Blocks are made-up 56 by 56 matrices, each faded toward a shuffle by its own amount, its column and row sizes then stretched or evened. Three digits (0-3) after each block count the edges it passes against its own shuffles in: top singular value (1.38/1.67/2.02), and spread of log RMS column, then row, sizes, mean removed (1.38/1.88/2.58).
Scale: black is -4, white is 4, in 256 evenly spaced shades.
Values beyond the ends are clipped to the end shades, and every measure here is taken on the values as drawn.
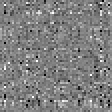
3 2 2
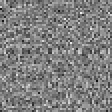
3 0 0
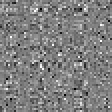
3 2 1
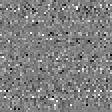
2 0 3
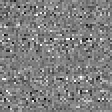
0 0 3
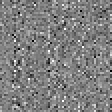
2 2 0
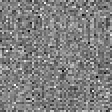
3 0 0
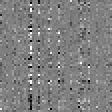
3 3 1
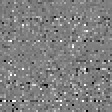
0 1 2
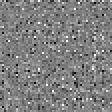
1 2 2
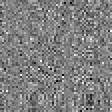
3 2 0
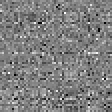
3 1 2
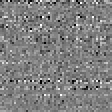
2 1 3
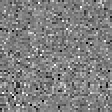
2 0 0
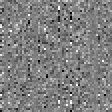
1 3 0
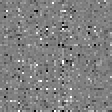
0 2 2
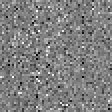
0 2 0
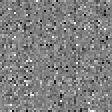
2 1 2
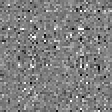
1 2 2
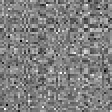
3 0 1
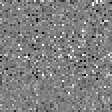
1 1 2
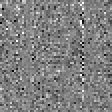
2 2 0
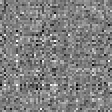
3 2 2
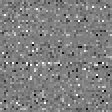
1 0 2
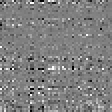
3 2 3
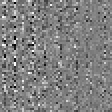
2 3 0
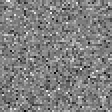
1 0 0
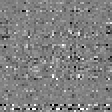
2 1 3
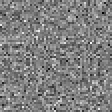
2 0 0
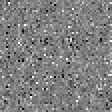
0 2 1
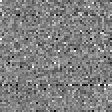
2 0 2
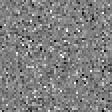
1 1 0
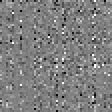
1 3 1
